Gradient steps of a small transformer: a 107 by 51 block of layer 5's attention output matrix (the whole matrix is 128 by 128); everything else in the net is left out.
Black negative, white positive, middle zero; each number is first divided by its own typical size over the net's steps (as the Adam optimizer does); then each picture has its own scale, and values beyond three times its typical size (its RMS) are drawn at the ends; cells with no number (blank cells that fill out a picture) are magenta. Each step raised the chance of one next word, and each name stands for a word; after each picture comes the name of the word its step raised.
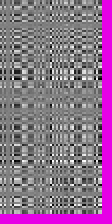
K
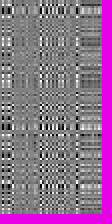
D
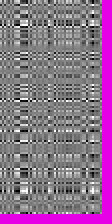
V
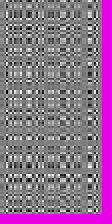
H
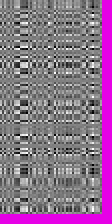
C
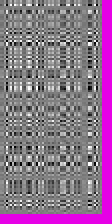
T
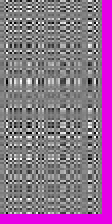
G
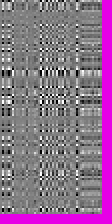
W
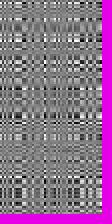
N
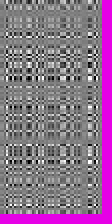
K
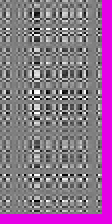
H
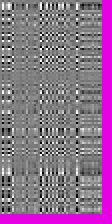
C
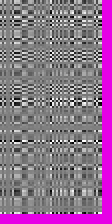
V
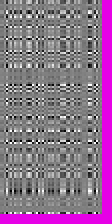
V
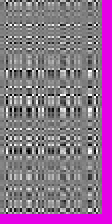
W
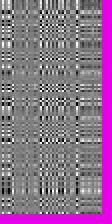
V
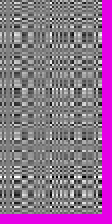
N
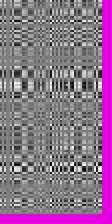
T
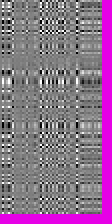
G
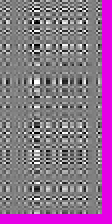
G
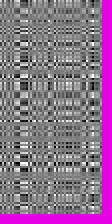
T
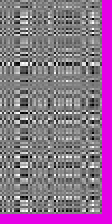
H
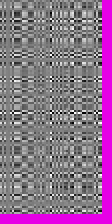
H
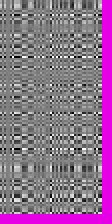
C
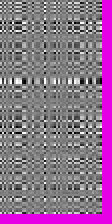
G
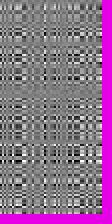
K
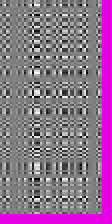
C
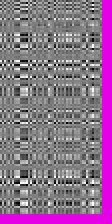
N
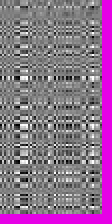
K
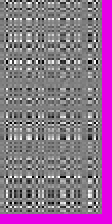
N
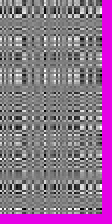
D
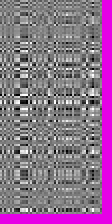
W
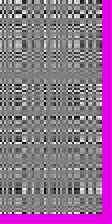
V
